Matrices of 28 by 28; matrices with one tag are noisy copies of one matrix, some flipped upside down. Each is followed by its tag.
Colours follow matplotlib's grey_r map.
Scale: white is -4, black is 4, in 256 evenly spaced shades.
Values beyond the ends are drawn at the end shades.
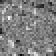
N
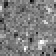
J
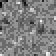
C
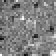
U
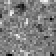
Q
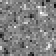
J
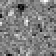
Q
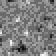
Q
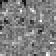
C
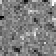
U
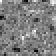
U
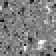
J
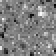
J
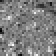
N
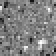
J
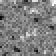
U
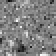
Q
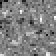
C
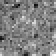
U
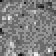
N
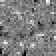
C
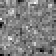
N
